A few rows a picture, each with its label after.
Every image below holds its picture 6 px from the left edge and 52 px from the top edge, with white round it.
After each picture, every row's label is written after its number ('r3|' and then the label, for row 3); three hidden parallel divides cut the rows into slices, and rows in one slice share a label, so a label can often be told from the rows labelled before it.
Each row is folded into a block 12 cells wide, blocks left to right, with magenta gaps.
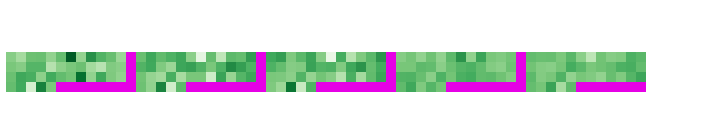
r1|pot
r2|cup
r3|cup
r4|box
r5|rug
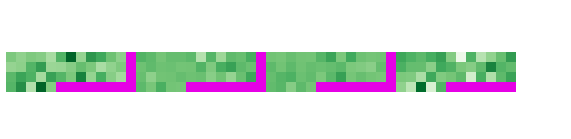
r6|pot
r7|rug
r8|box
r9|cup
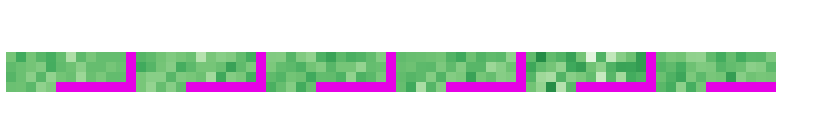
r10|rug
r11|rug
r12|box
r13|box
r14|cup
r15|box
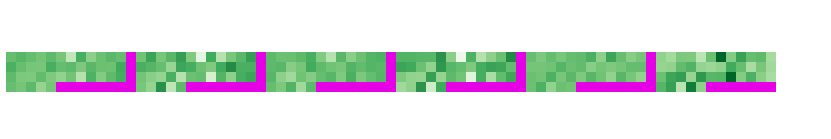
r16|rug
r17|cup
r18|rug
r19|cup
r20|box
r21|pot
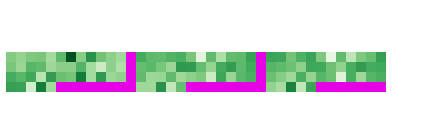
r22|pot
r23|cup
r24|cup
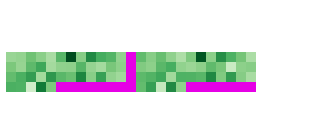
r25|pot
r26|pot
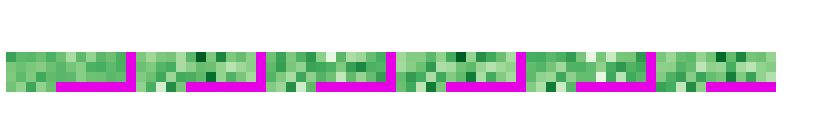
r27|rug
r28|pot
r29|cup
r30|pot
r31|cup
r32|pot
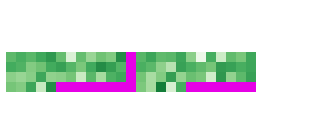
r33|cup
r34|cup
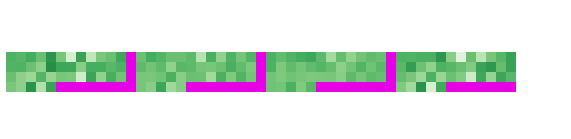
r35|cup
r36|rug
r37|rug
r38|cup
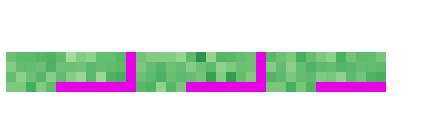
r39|rug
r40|box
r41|rug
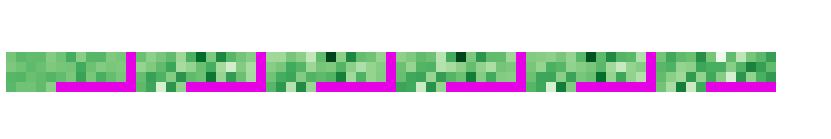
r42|box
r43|pot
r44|pot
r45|pot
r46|pot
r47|cup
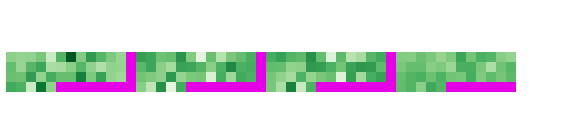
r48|pot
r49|cup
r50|cup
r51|box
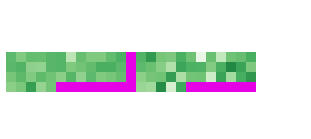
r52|rug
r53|cup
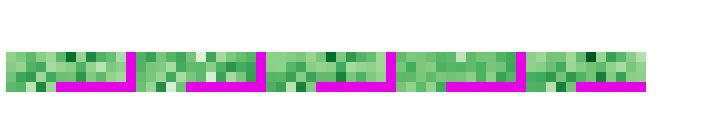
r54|pot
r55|cup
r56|pot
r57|rug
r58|pot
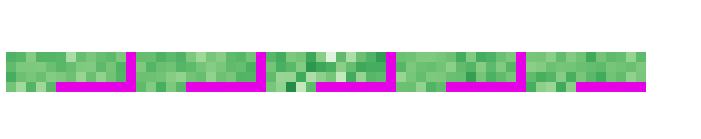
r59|rug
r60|rug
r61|cup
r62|box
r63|box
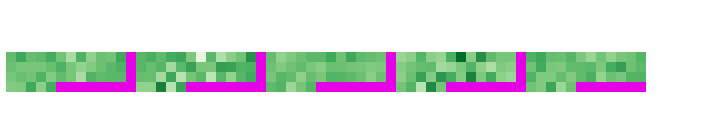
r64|rug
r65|cup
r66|box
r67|pot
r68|rug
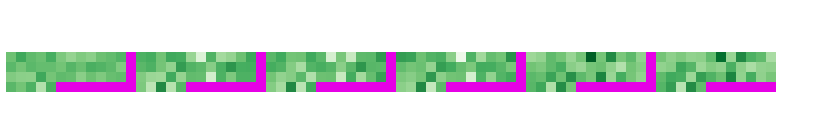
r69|rug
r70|cup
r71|cup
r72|cup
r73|pot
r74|pot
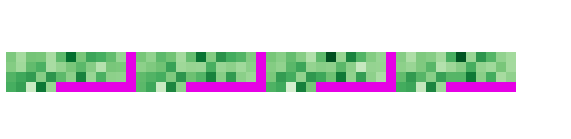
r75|pot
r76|pot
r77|pot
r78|pot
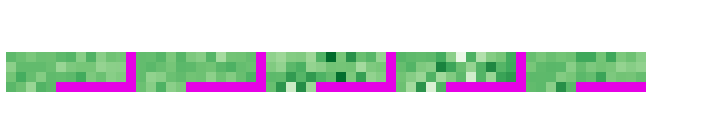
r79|box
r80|rug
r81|pot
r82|cup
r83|box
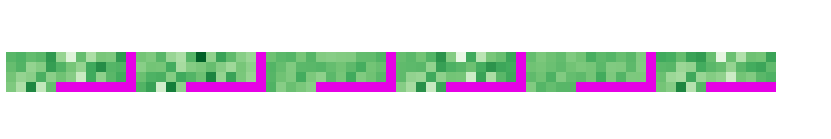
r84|cup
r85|pot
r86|rug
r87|cup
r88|box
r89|cup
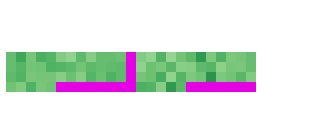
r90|rug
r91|box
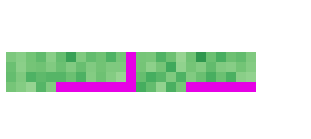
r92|box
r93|box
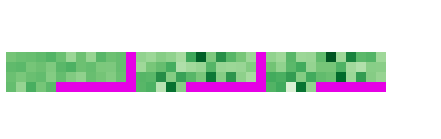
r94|rug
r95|pot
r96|pot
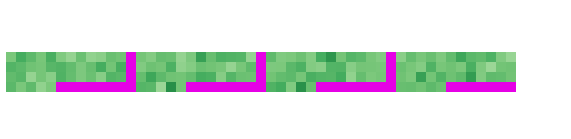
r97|rug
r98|box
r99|box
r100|box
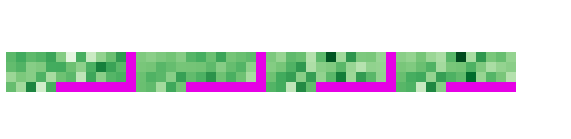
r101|cup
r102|box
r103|pot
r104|pot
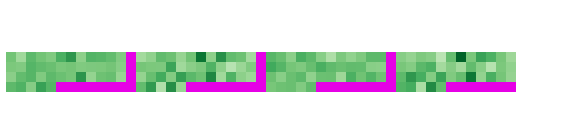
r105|box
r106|pot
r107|rug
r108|pot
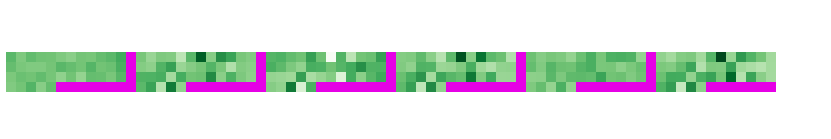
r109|rug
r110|pot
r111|cup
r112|pot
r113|box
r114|pot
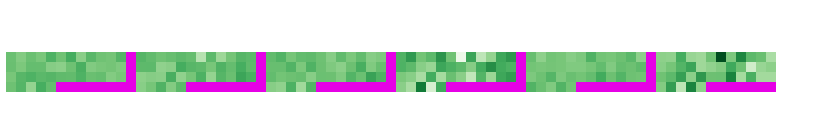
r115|box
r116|rug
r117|rug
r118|cup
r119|box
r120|pot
